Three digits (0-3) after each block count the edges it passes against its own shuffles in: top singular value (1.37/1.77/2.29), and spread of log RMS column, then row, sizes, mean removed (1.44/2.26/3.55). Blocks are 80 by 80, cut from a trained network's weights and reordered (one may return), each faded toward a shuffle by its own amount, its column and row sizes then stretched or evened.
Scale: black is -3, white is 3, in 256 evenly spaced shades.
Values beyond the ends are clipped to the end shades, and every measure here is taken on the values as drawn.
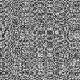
3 1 0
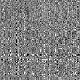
2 2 1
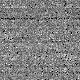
1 1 1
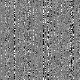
1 3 0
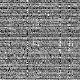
3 2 0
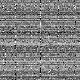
3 1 1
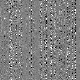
1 3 0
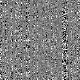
0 3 1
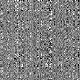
2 2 1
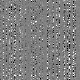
1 3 0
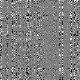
1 3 2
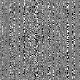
2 3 1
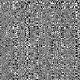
2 2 1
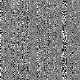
1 3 0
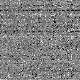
1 1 1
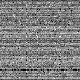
3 0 1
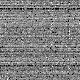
3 1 1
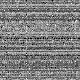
3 0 1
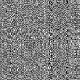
3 2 0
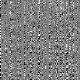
2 3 1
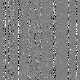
1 3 0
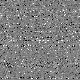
0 0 2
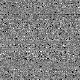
0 0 2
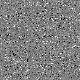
0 1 1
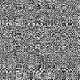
3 1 2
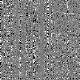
0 3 1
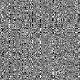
2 2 1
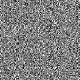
2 2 0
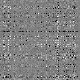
1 2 2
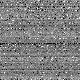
2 0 2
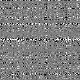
1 2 3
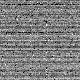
3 0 1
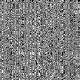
2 2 0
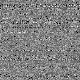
0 0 2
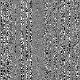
1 3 0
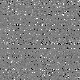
0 1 2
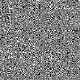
1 2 2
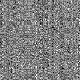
2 1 0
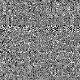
2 2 2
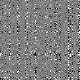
1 3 2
